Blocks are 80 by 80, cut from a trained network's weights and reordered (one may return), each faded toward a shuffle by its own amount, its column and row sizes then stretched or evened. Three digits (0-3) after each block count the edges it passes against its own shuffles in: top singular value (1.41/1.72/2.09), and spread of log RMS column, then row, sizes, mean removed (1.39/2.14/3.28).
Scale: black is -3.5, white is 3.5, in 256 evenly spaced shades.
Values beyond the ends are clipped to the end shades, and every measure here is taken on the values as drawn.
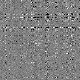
3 2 2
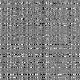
3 1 3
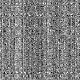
3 0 2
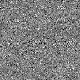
2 0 1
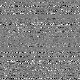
0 0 3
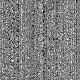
2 2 0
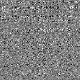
1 1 2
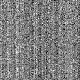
3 1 0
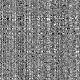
3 1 2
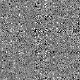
0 2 2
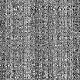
3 0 2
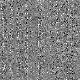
0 2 1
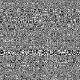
3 0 3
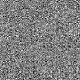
2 1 1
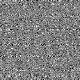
2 0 2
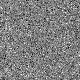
0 0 0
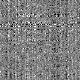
2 1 2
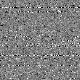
1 0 2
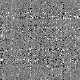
0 2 2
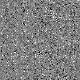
0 2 0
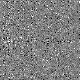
0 2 1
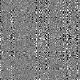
2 3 2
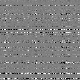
3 1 3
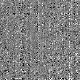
1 2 2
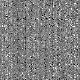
1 2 1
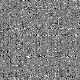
1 1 2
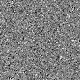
1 0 0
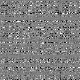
0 1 3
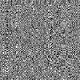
3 2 1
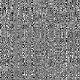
2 3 1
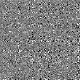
0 2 2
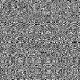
3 0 2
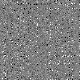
0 2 1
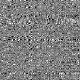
3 1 2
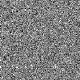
1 1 0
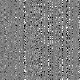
1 3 1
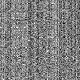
3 0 1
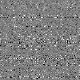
0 1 3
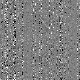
0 3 0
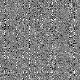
2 2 0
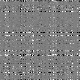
2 2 3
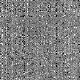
2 2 2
